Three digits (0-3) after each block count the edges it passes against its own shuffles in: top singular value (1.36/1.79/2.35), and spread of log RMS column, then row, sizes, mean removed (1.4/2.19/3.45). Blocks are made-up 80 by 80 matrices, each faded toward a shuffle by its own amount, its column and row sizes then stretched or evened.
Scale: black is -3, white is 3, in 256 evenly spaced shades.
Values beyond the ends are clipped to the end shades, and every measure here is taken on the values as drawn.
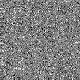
2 0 0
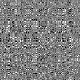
3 2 2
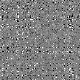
1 2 2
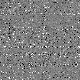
0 1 2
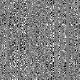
1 3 1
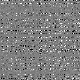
0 2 3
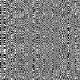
3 3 0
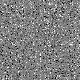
1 1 0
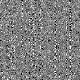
2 2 0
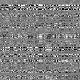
3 0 3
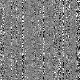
0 3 0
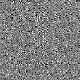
2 1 1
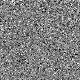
0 0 1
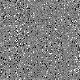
1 2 0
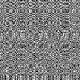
3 1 1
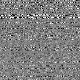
1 0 3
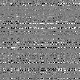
3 1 3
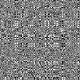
3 2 2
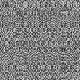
3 0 1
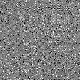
2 0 0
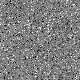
0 0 0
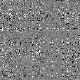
1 2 2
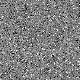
0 1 0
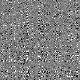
2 2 2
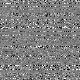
1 1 3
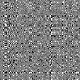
3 2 2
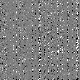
1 3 1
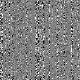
1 3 1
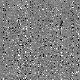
1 2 1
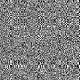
3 2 1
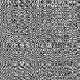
3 0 1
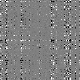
3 3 2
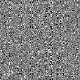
2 2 0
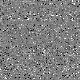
1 0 2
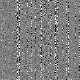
1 3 0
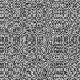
3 0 0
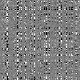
3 3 2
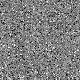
1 0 0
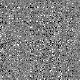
0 2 2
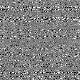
0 0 3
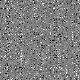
0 2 1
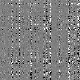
2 3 2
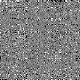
2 2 2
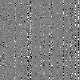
1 3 1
